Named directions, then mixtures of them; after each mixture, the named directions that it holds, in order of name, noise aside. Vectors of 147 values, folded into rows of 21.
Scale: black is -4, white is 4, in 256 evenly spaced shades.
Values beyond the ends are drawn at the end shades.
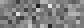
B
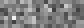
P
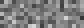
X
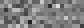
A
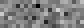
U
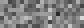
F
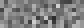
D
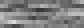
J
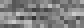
B, J.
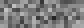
A, D.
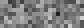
F.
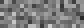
X.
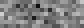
J, U.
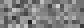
A.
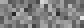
B, F, X.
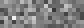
P.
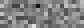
B, U, X.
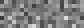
X.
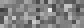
D, F, P.
